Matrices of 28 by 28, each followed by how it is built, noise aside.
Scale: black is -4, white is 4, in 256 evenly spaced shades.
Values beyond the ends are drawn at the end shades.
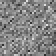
Hankel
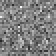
repeating columns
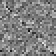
diagonal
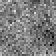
smooth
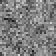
smooth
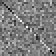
diagonal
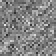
Hankel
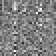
low rank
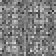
blocks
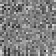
low rank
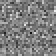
repeating columns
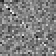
diagonal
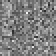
blocks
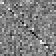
diagonal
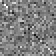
diagonal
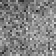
smooth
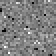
sparse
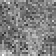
smooth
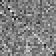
diagonal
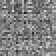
blocks
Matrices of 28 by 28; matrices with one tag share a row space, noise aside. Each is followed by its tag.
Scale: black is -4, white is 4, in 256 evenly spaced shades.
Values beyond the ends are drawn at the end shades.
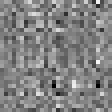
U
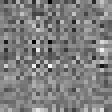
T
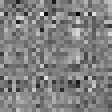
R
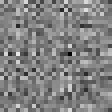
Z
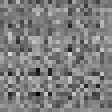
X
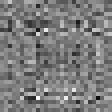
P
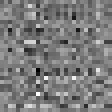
P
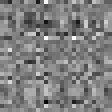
P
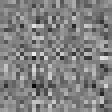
T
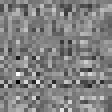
Z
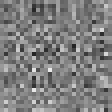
T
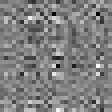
U
